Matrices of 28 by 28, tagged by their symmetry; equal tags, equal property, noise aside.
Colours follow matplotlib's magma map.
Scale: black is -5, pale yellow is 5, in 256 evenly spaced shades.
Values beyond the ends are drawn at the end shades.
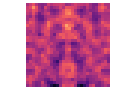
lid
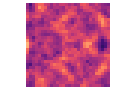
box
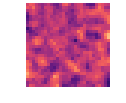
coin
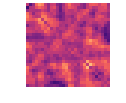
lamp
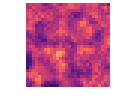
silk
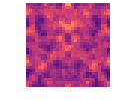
lid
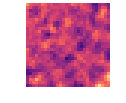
lamp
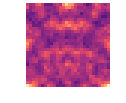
lid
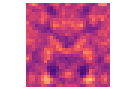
lid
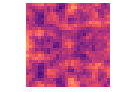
box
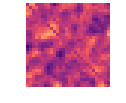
coin
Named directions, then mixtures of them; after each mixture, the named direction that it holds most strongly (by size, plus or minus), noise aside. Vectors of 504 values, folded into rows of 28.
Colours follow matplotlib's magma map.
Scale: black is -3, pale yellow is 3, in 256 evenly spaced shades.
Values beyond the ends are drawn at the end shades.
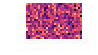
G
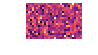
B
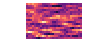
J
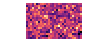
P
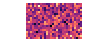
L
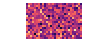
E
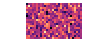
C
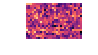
G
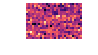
L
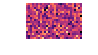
G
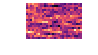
J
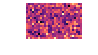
B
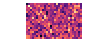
C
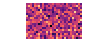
E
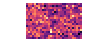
P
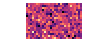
C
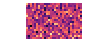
C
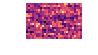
J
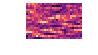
J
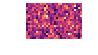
G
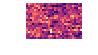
J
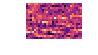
J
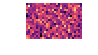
C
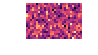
C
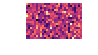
C
